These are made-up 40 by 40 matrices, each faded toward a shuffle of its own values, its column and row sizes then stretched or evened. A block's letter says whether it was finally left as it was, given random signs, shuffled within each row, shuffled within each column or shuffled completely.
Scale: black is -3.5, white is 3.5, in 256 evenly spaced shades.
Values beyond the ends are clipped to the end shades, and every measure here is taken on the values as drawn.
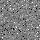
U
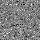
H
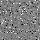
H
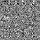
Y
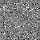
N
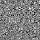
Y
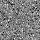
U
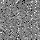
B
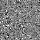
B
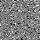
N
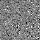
B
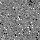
U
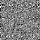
Y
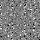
N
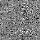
N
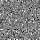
H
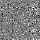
N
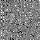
N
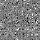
N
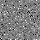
H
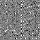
Y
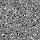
H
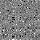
Y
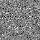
H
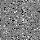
N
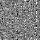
B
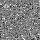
H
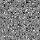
N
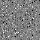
B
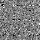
N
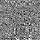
Y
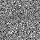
H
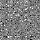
Y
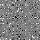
Y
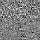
Y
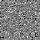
Y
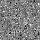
U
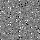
B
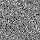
U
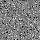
U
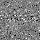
H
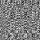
Y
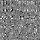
Y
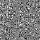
N
